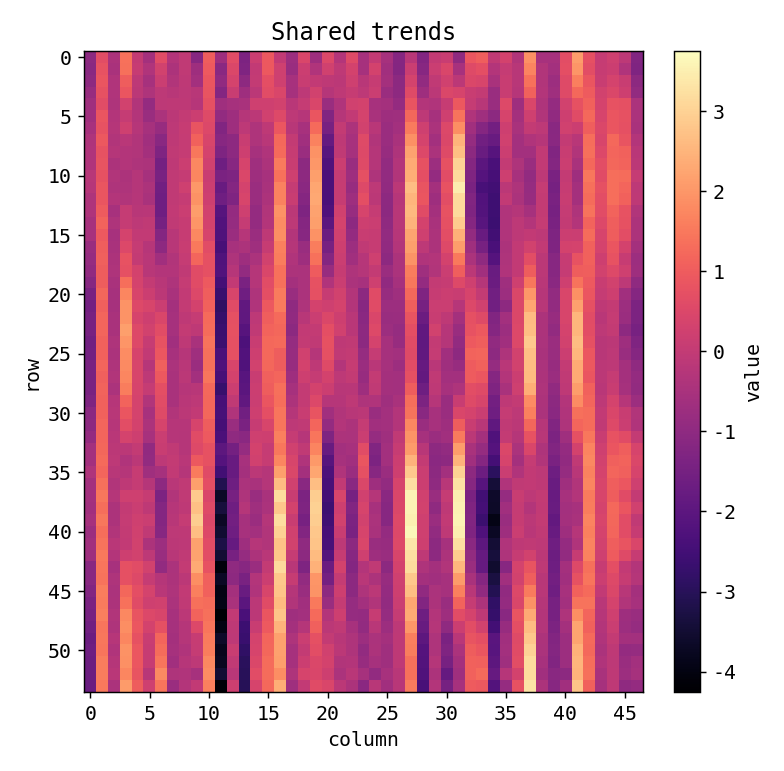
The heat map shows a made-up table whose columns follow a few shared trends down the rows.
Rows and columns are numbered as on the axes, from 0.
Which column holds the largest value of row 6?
31
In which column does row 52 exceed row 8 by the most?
37
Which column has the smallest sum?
11
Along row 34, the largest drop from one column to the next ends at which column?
20
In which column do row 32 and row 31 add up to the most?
27
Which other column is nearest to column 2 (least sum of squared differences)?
7
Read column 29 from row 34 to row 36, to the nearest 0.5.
-1 -1 -1
